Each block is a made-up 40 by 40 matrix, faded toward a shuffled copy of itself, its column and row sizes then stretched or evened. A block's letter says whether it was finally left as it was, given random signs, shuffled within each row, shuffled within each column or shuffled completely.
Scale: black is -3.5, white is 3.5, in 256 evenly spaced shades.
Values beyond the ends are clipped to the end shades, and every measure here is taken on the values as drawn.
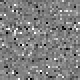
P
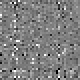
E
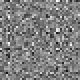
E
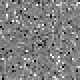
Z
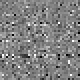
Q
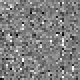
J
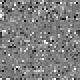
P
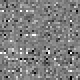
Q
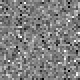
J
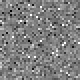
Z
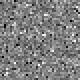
Z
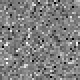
Z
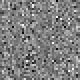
J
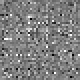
E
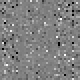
J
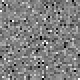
Z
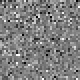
P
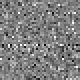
P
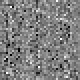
J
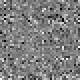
Q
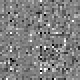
Q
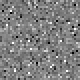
Z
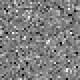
Z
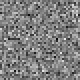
P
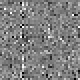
E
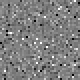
Z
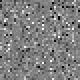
J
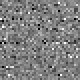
P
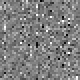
J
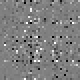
Q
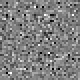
P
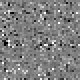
Q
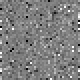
J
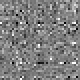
E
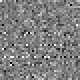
P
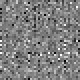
Q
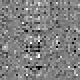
E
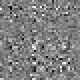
E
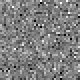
Z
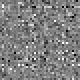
Q
